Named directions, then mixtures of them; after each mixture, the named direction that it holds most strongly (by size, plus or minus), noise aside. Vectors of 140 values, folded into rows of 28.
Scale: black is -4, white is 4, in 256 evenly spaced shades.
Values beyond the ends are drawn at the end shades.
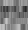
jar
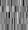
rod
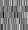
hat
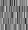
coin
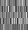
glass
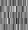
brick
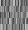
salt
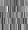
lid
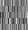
lid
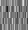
rod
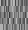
salt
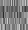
hat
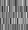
glass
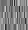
coin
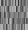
salt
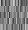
salt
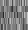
hat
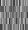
salt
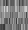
jar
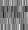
hat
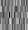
salt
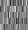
brick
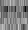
jar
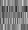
glass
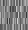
salt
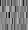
rod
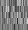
glass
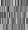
salt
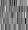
coin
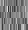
lid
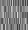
hat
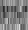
jar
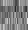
jar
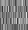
glass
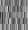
lid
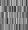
brick
